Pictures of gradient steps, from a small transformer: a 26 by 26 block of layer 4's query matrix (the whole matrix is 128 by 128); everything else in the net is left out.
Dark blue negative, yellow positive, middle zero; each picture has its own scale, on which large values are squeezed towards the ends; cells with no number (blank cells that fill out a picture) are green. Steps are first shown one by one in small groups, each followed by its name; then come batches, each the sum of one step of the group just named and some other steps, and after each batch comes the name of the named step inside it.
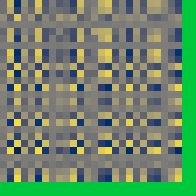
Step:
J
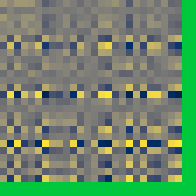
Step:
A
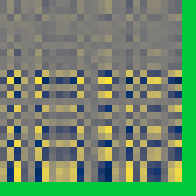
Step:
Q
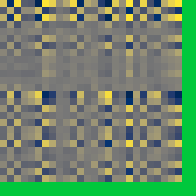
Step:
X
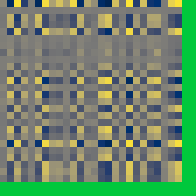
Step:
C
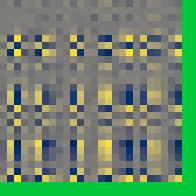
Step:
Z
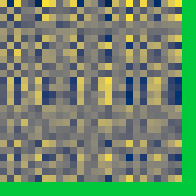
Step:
X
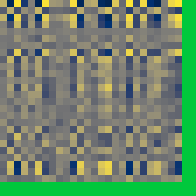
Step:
X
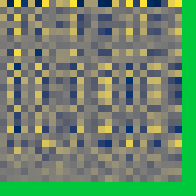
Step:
C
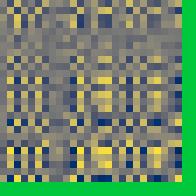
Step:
J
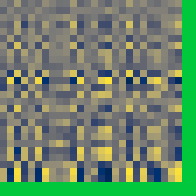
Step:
Q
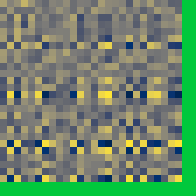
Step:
A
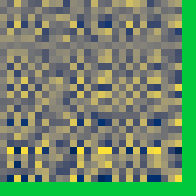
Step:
J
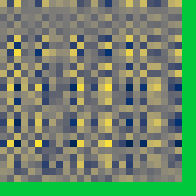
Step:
Z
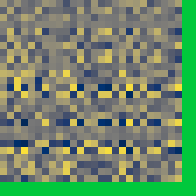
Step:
J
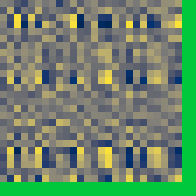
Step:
J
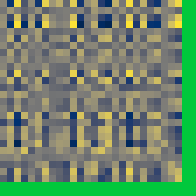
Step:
J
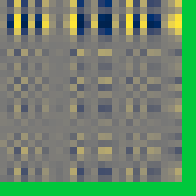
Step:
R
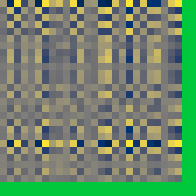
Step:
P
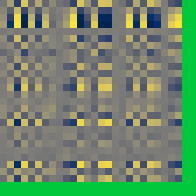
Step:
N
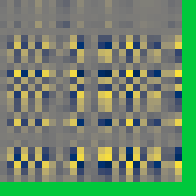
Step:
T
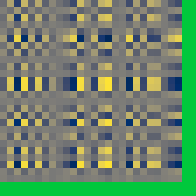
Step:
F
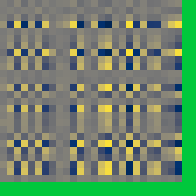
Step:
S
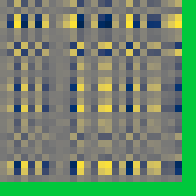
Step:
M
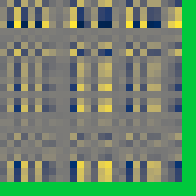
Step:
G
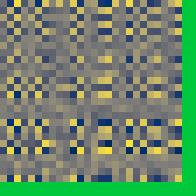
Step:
P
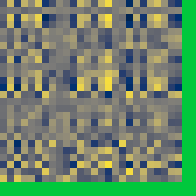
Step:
F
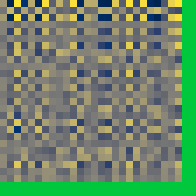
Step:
T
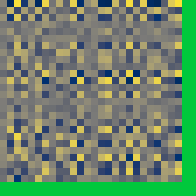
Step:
T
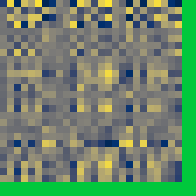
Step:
G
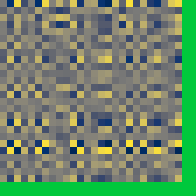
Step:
P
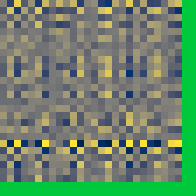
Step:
P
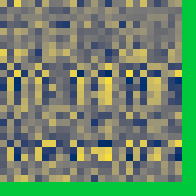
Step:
T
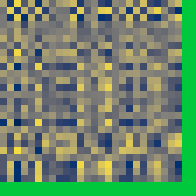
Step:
M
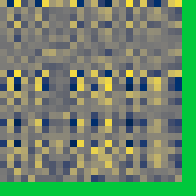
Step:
S
